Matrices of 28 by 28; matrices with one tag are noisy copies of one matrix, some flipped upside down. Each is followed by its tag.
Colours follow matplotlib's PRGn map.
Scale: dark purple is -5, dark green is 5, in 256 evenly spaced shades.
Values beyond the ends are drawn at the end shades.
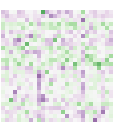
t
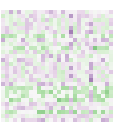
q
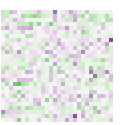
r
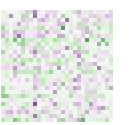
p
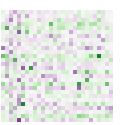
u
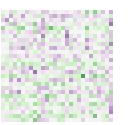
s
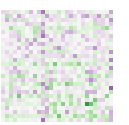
s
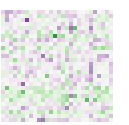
q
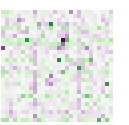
p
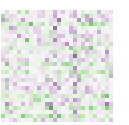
r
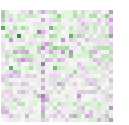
s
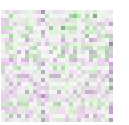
s
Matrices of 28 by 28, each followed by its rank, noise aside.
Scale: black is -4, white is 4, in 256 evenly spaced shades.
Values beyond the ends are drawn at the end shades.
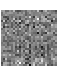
five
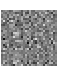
six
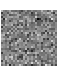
seven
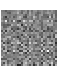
four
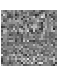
six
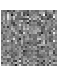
five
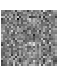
four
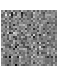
six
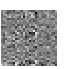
four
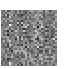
six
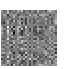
four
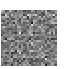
six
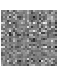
four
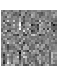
five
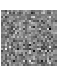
six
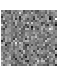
seven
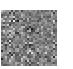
seven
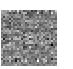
five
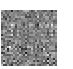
five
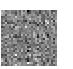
six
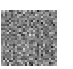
five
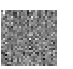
five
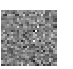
seven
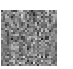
six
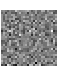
five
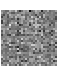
seven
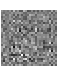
five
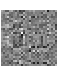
four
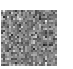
seven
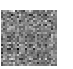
four
